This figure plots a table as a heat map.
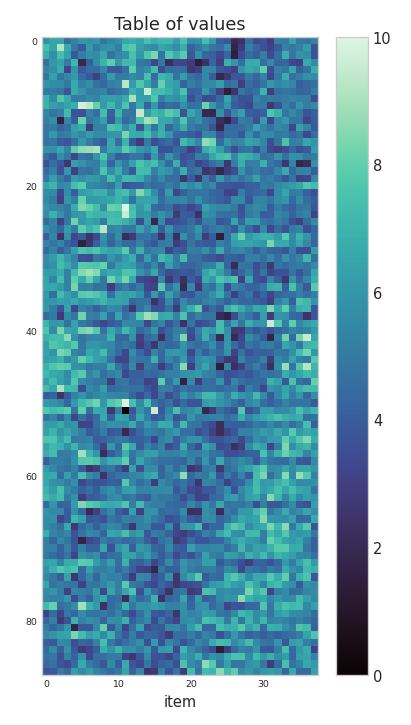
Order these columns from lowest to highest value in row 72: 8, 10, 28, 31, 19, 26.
28, 31, 26, 10, 8, 19
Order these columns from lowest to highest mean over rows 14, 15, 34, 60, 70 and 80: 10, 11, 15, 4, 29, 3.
15, 3, 10, 29, 4, 11
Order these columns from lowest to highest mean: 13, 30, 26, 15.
26, 15, 13, 30
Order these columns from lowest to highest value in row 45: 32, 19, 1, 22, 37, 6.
6, 32, 22, 37, 1, 19
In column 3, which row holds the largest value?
41
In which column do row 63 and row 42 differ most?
31
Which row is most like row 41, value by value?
45
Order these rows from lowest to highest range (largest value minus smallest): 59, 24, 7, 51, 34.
59, 34, 24, 7, 51
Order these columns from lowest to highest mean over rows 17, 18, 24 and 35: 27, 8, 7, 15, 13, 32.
32, 27, 15, 7, 13, 8
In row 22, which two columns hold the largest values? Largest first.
5, 10
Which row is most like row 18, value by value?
84
